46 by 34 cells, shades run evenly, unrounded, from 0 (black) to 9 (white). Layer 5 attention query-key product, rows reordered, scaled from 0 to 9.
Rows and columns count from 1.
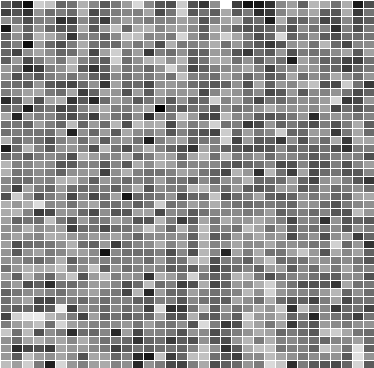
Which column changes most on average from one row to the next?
14
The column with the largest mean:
15
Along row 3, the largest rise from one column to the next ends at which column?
26
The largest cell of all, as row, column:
1, 21
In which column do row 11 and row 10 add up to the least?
10
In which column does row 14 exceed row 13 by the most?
9
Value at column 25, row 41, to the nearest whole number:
4
